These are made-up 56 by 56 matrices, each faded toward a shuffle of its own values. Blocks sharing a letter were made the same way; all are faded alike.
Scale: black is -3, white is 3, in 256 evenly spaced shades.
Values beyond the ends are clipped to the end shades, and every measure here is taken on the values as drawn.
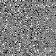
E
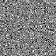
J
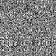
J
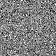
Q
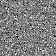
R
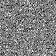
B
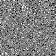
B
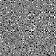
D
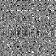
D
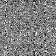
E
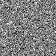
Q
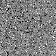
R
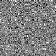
J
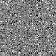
J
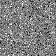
B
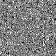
B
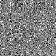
J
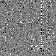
E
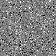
E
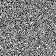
Q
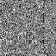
E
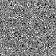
J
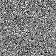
Q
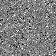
R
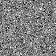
Q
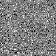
J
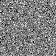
Q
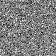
Q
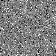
R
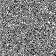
Q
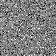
B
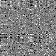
D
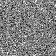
Q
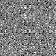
J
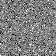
R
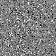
R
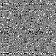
D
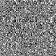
J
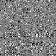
D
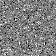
R
